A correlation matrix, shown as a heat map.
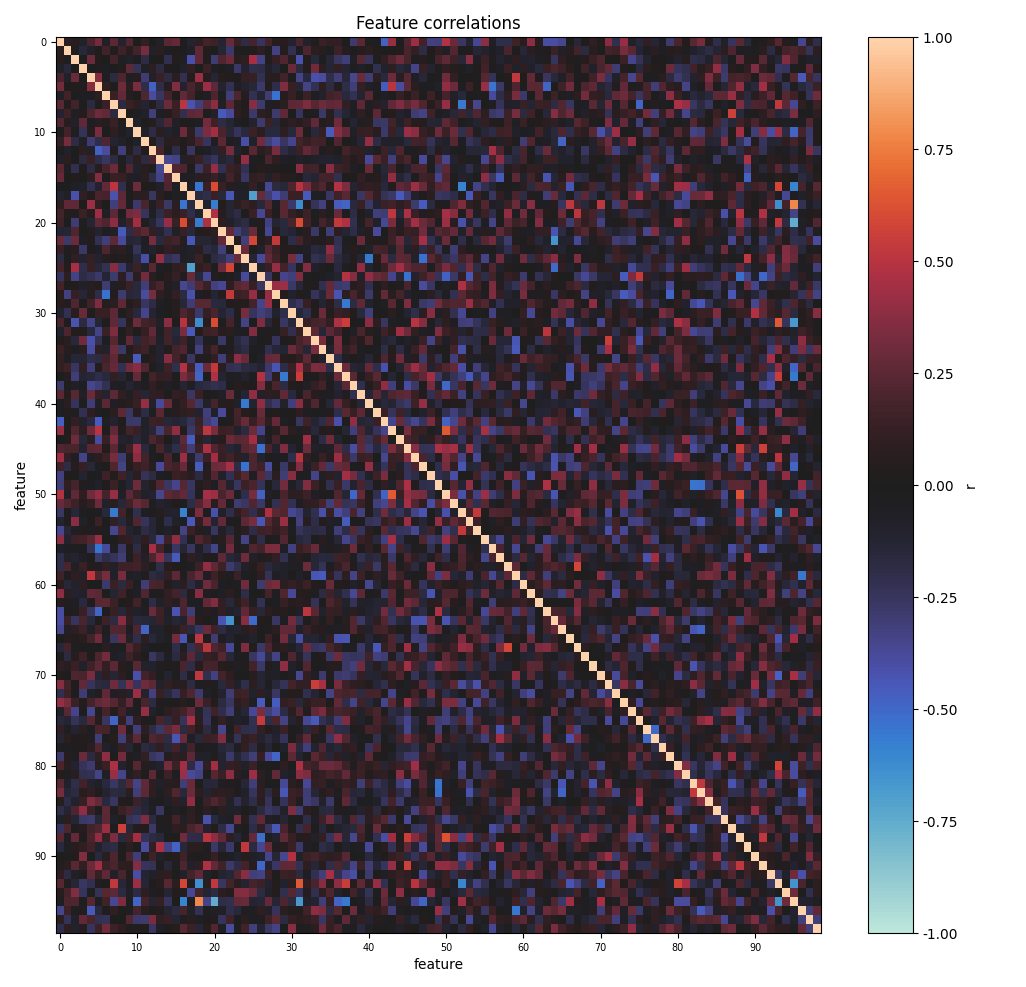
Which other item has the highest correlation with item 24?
89
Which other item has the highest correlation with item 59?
4
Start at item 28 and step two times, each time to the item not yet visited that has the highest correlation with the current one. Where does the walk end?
25
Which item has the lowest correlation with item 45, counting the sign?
26
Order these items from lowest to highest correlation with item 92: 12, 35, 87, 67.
12, 67, 87, 35
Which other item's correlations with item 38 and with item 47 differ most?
50
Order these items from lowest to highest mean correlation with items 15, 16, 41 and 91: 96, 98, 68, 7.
68, 96, 98, 7
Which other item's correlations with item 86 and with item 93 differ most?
95
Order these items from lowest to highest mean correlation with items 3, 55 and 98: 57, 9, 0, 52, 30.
57, 52, 0, 9, 30
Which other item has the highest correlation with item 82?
83
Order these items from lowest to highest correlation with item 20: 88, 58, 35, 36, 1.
1, 35, 58, 88, 36
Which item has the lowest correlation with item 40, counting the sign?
24
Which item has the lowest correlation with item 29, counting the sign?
37
